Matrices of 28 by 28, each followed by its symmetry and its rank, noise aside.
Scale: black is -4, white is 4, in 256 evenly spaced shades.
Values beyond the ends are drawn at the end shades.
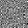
no symmetry, rank four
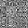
no symmetry, rank five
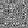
antisymmetric, rank four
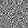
no symmetry, rank four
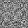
no symmetry, rank five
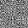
no symmetry, rank five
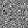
no symmetry, rank five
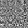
antisymmetric, rank four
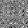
antisymmetric, rank four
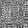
no symmetry, rank five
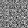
antisymmetric, rank six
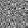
no symmetry, rank four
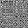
no symmetry, rank five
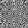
no symmetry, rank four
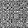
no symmetry, rank four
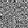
no symmetry, rank four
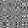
antisymmetric, rank four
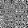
no symmetry, rank five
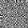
antisymmetric, rank four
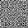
symmetric, rank four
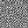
no symmetry, rank five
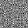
antisymmetric, rank six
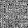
no symmetry, rank five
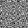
no symmetry, rank four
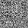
no symmetry, rank five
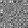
symmetric, rank four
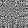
antisymmetric, rank six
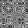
symmetric, rank four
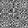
symmetric, rank four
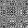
symmetric, rank four
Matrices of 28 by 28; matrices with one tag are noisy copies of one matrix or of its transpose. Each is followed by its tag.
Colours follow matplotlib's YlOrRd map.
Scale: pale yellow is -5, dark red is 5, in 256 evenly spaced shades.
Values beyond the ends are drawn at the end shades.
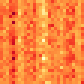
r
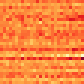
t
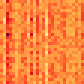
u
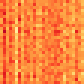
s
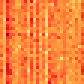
u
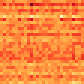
s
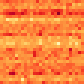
r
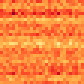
r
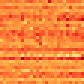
t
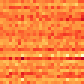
t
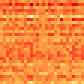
s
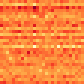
u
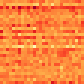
u
